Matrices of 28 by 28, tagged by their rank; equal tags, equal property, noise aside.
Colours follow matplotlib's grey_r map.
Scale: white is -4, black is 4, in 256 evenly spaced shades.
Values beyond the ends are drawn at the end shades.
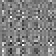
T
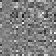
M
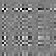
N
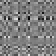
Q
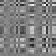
N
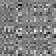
T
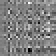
T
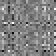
T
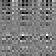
Q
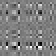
N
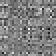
M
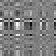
N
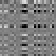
N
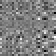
T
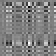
N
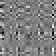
Q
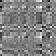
Q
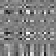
Q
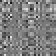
T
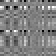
N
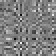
T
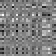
Q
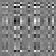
N
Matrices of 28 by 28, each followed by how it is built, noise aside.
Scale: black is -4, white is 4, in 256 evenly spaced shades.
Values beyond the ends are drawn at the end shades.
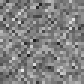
Hankel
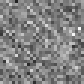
Toeplitz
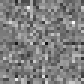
low rank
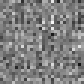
low rank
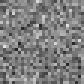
blocks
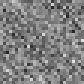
Toeplitz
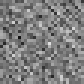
Toeplitz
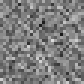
Toeplitz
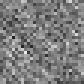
Toeplitz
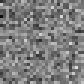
blocks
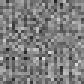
blocks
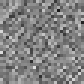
Hankel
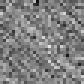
Toeplitz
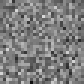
noise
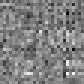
low rank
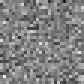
noise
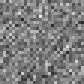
Hankel
